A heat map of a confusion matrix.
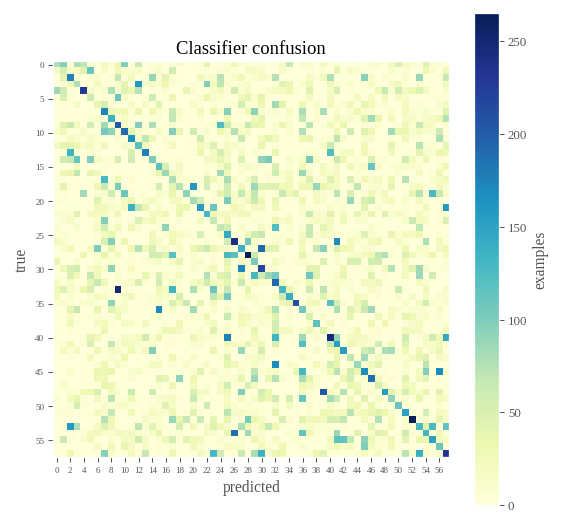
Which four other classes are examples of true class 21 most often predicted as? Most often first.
57, 11, 23, 12
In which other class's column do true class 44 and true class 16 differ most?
32
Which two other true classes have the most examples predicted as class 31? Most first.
14, 53
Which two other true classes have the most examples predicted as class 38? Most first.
18, 27
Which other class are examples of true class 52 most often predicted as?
28
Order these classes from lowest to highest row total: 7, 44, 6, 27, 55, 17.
6, 44, 17, 7, 55, 27
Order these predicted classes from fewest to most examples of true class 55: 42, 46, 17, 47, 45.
47, 46, 17, 45, 42
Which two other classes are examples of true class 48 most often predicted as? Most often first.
39, 27
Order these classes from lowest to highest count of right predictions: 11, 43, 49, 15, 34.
43, 49, 15, 34, 11
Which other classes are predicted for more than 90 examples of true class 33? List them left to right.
9, 17, 23
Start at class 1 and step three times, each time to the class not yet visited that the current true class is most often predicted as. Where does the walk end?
24
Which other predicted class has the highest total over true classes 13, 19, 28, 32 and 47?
25
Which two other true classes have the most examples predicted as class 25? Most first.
40, 28
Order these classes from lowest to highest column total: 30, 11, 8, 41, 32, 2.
11, 2, 8, 30, 41, 32
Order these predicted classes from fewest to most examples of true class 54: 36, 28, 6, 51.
6, 51, 28, 36
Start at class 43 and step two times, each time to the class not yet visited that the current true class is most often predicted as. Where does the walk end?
56
